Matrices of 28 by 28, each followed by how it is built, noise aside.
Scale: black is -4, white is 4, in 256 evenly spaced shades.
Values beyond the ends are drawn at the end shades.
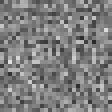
blocks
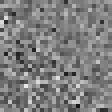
lower triangular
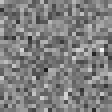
noise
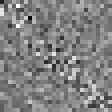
banded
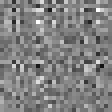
low rank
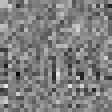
low rank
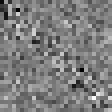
banded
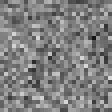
noise
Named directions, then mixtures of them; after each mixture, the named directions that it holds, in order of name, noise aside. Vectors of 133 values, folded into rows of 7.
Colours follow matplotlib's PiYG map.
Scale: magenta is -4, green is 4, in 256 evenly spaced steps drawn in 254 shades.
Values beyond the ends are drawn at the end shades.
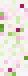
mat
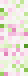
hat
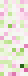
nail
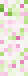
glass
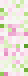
hat.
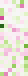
hat, mat.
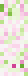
glass, nail.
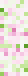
hat.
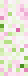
mat, nail.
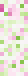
glass.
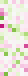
hat, mat.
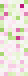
glass, mat.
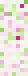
glass, mat.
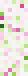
hat, mat.
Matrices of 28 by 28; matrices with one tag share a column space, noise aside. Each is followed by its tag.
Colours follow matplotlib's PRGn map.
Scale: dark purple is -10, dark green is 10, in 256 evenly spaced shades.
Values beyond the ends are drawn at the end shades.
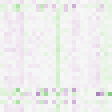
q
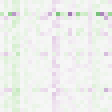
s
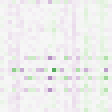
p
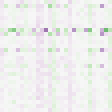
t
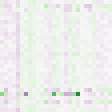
q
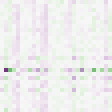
p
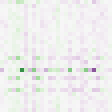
p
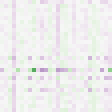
p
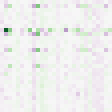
t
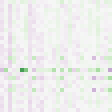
p
